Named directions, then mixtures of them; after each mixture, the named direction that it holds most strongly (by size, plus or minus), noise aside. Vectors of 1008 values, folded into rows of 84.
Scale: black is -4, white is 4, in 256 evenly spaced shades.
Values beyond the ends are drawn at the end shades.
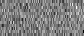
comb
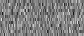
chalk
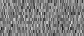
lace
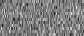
comb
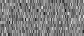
comb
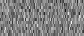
lace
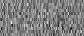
lace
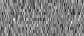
lace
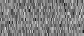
chalk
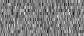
chalk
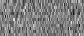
chalk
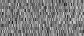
chalk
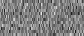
lace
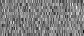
comb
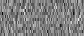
chalk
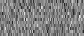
lace
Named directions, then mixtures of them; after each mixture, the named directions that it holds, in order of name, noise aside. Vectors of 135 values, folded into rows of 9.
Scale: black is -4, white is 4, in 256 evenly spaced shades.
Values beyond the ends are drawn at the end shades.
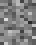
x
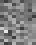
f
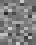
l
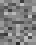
l.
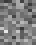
f, x.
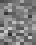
f, l.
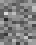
l, x.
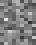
x.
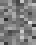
x.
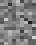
x.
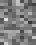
x.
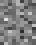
x.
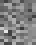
f.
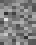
l, x.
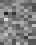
l, x.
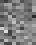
f.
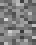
x.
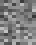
f, l.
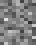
x.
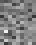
f.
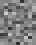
l.
